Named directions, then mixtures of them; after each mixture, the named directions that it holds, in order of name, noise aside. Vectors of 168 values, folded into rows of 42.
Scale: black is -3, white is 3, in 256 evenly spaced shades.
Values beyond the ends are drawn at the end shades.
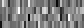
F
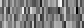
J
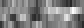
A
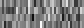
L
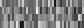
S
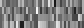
S.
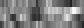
A.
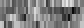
A, L.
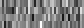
L.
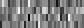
F.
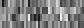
A, F.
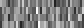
F, S.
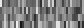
J, S.
